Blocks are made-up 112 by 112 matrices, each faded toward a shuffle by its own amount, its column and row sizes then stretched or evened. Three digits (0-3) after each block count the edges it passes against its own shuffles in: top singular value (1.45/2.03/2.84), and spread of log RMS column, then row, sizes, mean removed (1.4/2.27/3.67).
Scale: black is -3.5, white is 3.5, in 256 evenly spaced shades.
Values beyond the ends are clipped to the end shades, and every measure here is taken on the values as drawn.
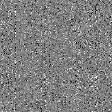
1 2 0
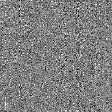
1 2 0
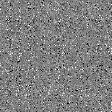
0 2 1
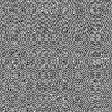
3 0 0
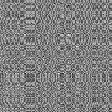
3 0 2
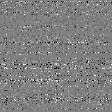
1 1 3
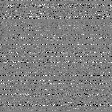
0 0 3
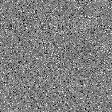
1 0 1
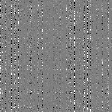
1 3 1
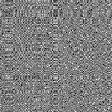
3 1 0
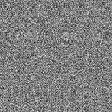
2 0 0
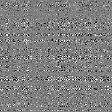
2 2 3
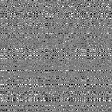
3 1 3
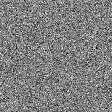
1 0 0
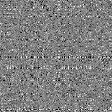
2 1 2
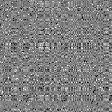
3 0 2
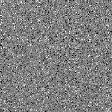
2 1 0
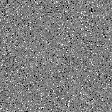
1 1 0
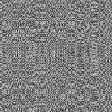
3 0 1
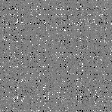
0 2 2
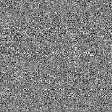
1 0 2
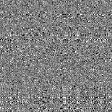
2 1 2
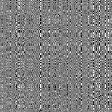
3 3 1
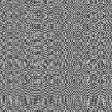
3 3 0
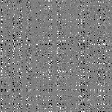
2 3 2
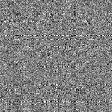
2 0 2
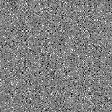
2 1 0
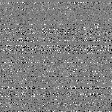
0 1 3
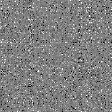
1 2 1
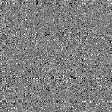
2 1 2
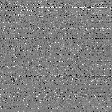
2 0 2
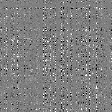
1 3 2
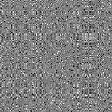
3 2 1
